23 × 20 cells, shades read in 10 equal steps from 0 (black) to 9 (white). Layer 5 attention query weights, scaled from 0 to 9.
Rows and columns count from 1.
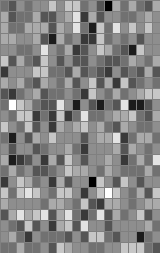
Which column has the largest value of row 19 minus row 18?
11
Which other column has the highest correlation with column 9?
18
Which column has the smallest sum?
7
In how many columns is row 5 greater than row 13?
9
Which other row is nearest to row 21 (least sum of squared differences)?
12
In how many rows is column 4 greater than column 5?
10
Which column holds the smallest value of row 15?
2
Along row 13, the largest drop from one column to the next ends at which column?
16
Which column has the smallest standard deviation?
20
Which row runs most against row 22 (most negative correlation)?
19
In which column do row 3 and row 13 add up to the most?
15
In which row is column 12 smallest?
17
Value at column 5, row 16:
3
